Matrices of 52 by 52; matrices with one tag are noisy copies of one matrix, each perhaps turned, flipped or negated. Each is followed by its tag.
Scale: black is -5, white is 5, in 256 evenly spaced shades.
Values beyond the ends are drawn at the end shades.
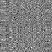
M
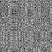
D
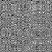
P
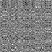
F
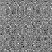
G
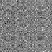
G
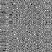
M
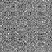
G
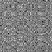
G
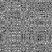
D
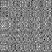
F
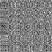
F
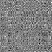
P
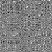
P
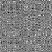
P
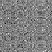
G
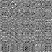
F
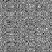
G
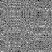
D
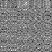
F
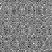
G
